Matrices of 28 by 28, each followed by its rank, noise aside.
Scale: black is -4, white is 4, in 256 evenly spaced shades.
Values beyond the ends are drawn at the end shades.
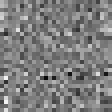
six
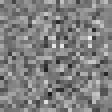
eight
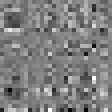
three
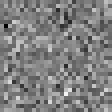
eight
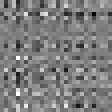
three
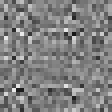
three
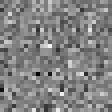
eight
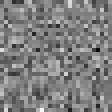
six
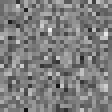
eight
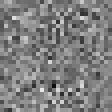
eight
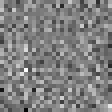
six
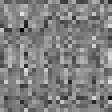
four
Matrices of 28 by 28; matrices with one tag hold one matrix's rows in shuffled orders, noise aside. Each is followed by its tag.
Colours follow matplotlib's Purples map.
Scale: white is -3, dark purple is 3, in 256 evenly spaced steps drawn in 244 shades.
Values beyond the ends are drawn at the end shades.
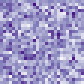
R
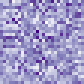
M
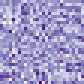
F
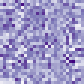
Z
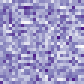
R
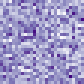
R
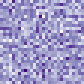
F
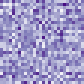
F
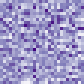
R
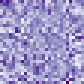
Z
